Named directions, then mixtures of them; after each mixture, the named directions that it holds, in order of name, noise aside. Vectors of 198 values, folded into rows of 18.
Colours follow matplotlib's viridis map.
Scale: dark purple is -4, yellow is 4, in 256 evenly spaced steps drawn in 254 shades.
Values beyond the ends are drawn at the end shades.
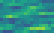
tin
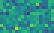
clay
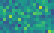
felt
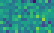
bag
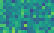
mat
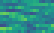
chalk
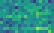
bag, felt, tin.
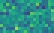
clay.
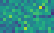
felt, mat.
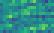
bag, tin.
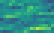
tin.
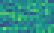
bag, chalk, felt.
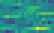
bag, tin.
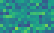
clay, tin.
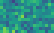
chalk, clay, mat.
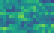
chalk, mat, tin.
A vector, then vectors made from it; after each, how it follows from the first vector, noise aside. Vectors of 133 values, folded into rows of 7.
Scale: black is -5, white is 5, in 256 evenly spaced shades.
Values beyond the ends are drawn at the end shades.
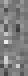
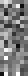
wrapped around, scaled up.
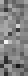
sign-scrambled.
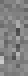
wrapped around, negated, partly zeroed.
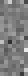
wrapped around, partly zeroed.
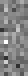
sign-scrambled.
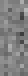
reversed, negated, shrunk.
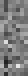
sign-scrambled.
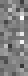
reversed.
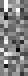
wrapped around, scaled up.
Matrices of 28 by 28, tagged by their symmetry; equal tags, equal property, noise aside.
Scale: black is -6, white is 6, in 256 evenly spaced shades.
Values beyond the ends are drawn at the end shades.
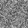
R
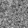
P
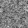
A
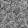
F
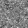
A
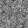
R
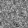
A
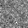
F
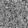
A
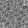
R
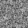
R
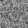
A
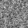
A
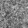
P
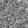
F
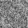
F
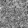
A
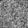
R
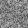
R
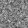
P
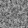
A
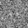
R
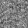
R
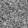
A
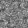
R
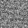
R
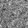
P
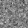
P
